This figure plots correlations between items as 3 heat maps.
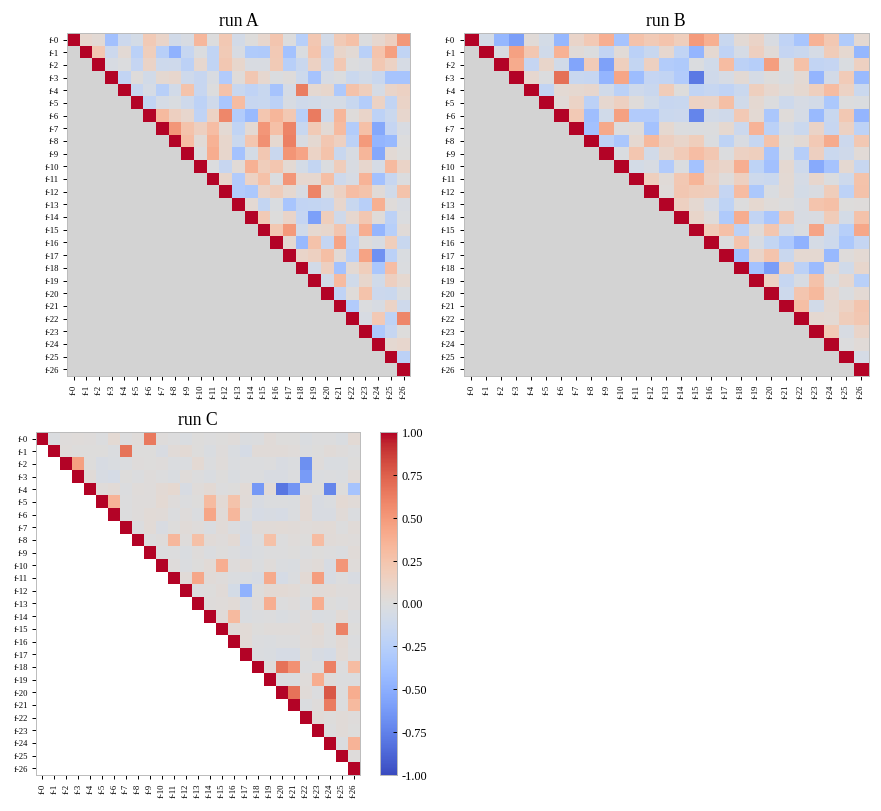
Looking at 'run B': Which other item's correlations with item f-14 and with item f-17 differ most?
f-18
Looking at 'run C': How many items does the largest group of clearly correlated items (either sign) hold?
6
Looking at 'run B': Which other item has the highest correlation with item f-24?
f-8
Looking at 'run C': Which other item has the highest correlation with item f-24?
f-20
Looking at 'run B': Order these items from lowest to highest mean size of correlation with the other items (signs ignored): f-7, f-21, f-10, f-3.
f-21, f-7, f-10, f-3
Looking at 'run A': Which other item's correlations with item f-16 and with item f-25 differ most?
f-18
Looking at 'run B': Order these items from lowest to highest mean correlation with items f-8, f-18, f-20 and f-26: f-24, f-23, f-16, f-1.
f-1, f-16, f-23, f-24
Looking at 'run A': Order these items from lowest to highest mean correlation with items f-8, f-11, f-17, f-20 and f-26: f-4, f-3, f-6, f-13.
f-13, f-3, f-4, f-6
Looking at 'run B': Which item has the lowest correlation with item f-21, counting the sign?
f-16
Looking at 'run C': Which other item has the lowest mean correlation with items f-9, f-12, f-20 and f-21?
f-4
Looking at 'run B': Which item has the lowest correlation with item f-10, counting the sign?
f-23
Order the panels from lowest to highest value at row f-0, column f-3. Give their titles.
run B, run A, run C
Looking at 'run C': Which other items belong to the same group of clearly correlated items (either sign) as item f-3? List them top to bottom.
f-2, f-22
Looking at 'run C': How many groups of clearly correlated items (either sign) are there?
8
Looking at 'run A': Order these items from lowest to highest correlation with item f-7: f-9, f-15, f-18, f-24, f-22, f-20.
f-24, f-22, f-18, f-20, f-9, f-15
